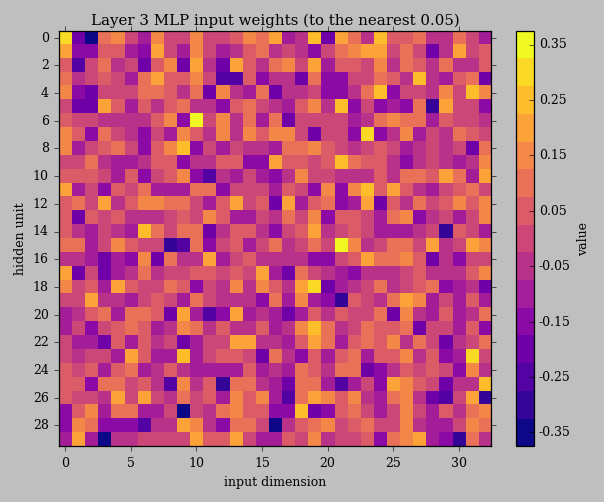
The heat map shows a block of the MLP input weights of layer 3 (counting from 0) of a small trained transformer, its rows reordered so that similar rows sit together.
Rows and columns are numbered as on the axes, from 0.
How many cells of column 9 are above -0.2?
26
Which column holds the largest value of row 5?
21
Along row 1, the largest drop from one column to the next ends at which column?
1
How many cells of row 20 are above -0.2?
29
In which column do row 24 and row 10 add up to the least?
11
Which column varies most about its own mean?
9
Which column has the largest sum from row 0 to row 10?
0
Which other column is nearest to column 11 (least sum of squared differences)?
25
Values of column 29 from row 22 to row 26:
-0.2 -0.15 0 -0.2 -0.25
